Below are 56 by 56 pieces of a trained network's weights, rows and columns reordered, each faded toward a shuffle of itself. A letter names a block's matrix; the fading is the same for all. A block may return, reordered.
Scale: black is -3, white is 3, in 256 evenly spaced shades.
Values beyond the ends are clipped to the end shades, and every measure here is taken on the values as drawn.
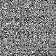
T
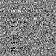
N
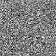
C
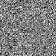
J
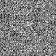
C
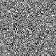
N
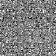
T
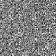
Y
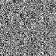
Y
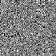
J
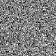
N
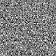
J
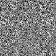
C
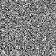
C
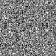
C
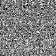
T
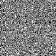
Y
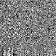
J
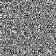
N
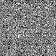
T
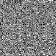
N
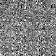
T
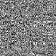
N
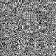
C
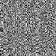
Y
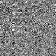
J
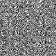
Y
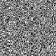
Y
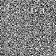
C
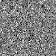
N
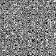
T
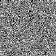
N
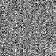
Y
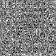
T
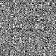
J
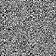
J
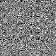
N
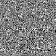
N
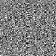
Y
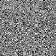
N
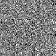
Y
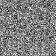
C
